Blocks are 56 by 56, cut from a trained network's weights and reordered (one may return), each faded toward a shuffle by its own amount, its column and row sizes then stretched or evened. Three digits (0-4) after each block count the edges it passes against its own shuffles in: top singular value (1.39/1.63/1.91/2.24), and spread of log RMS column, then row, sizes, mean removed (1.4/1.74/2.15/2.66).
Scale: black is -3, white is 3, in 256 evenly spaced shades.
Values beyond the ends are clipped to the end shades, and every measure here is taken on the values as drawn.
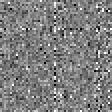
1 3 1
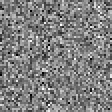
0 3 0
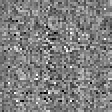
2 2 2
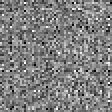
1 3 2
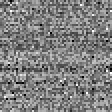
1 1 1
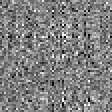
3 2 2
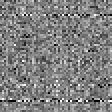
3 0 4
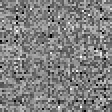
0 3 0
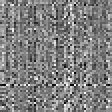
3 4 3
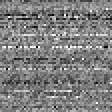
3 0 4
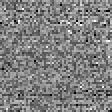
0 1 2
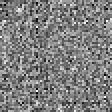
0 3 2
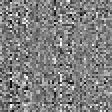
0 4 2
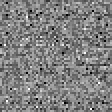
0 2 2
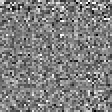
0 2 4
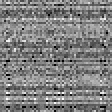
4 3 2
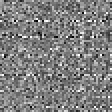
3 0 4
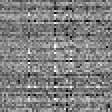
4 3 2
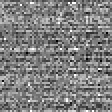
3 2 1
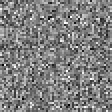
1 1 1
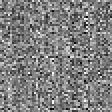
2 3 0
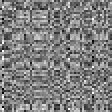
4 1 1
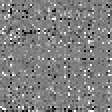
0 4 4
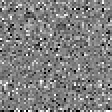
2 1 2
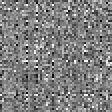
3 4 2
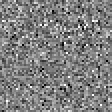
0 2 2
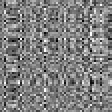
4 4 2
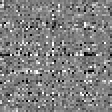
3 2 4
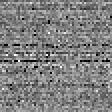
3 0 3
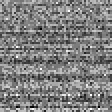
3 0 2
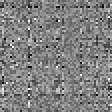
0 4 2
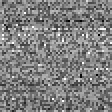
1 0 3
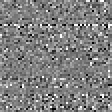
2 1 4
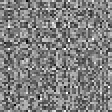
4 2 2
